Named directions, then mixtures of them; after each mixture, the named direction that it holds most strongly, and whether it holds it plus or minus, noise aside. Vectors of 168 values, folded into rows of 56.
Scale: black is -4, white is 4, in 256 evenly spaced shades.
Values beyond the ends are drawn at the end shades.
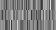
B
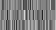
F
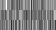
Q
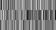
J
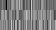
Q, minus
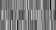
B, minus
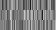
F, plus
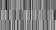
Q, minus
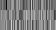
Q, minus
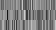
F, plus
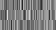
B, plus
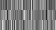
Q, minus
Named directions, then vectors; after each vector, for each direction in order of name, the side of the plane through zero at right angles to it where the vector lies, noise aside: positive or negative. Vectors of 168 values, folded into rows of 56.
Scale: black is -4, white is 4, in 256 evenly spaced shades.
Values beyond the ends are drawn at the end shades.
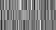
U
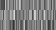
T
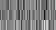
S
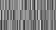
negative, negative, positive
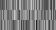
positive, positive, positive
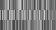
negative, positive, positive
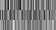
positive, negative, negative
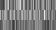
negative, positive, positive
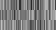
negative, negative, negative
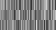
negative, negative, negative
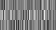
negative, positive, negative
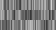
negative, negative, negative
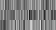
positive, negative, positive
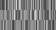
positive, positive, positive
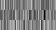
positive, negative, positive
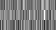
negative, positive, negative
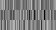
positive, negative, positive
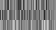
positive, negative, negative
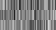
negative, negative, negative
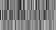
positive, negative, negative
